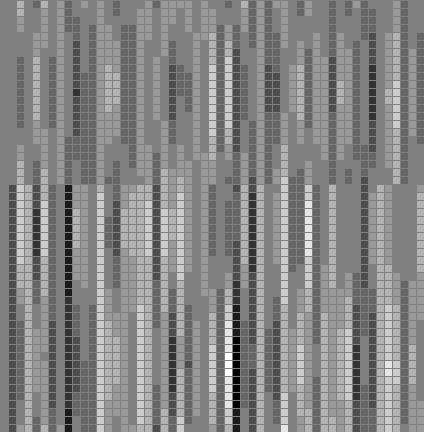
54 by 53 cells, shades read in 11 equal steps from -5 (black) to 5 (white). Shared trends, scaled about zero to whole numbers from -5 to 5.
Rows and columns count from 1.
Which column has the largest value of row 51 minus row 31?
29
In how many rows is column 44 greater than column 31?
30
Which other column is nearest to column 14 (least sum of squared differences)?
43
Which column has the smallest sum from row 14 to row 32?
9
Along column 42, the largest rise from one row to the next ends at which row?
24
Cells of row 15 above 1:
5
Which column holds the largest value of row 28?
39
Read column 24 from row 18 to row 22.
0 0 0 1 1
